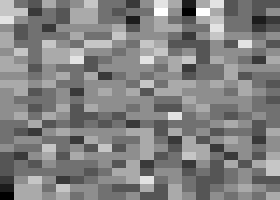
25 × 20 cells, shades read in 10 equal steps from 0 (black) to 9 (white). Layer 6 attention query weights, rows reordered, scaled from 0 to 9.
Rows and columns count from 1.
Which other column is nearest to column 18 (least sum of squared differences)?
8
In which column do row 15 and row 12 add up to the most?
13
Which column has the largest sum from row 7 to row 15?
2
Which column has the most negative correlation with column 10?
16
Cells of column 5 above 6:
1
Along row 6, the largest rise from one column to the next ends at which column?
18
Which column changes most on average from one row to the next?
11
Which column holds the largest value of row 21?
20
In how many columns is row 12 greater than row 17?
9
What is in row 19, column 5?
4
